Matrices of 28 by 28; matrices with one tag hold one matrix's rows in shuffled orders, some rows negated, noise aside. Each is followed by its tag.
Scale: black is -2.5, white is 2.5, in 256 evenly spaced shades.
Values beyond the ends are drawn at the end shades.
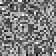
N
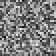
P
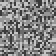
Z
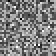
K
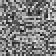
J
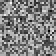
N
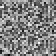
N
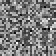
K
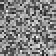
P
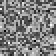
P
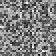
K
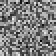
K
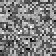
Z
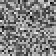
P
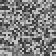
Z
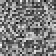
J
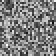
N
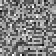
J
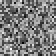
N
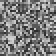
P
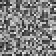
K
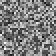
N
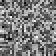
Z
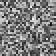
P
